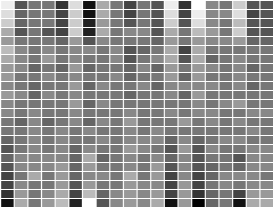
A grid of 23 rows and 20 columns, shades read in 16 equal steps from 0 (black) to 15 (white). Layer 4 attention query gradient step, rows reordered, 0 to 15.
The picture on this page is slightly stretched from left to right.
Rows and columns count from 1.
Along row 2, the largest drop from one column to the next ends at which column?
7
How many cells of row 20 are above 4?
17
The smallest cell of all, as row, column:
23, 15
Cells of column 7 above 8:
5
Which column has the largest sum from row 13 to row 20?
10
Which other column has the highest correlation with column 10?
14
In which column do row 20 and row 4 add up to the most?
18
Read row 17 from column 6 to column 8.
6 8 7
